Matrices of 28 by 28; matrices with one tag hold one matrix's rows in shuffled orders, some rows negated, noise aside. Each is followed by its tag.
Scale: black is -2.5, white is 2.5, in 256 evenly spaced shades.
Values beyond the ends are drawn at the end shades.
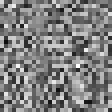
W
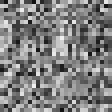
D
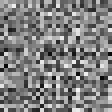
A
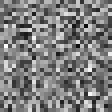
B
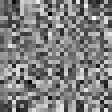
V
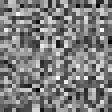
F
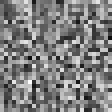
B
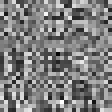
W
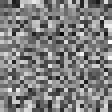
V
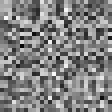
F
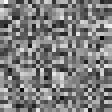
D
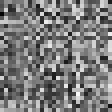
A
